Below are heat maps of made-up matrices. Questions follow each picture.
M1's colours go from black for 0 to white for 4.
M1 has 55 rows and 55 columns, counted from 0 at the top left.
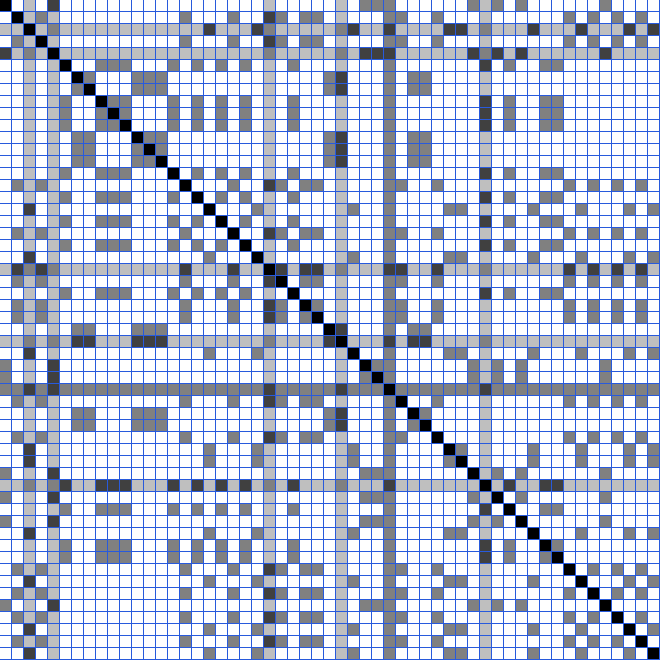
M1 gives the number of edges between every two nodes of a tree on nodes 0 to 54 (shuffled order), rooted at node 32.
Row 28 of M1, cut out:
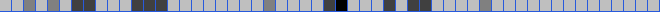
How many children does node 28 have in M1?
8
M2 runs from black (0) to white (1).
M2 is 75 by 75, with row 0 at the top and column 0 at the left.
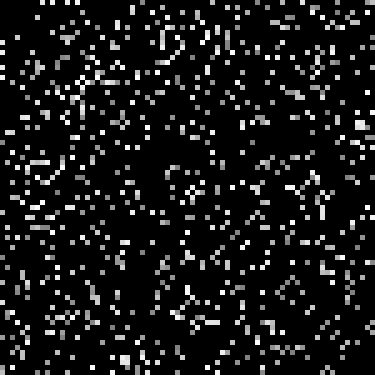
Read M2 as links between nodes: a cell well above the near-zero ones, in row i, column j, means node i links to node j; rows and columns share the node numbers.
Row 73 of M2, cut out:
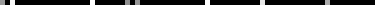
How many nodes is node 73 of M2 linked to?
8
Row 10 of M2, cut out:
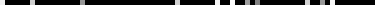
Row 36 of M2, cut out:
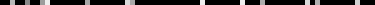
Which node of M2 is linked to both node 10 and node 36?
node 61
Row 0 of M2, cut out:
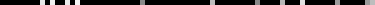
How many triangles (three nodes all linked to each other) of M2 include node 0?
8
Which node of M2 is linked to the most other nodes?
node 5
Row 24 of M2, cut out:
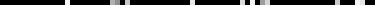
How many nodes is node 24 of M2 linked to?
12
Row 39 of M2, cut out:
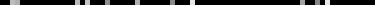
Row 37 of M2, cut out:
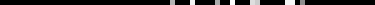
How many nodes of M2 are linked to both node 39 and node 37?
3
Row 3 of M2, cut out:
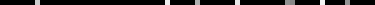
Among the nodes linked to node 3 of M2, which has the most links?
node 64
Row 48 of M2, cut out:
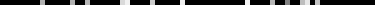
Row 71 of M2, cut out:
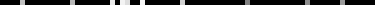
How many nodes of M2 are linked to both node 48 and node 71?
6
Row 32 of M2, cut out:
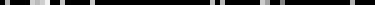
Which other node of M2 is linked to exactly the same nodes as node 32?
node 45
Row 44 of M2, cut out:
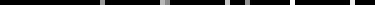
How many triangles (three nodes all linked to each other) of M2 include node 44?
4
